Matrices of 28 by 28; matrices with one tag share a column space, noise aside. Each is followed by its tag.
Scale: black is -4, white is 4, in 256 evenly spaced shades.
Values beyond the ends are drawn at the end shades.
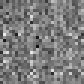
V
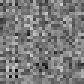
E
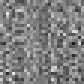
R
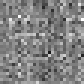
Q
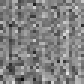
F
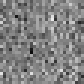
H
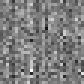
E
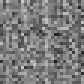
V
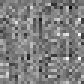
Q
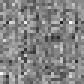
H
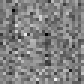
R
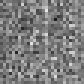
E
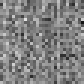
Q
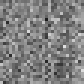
Q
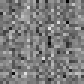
V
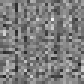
E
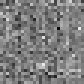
E
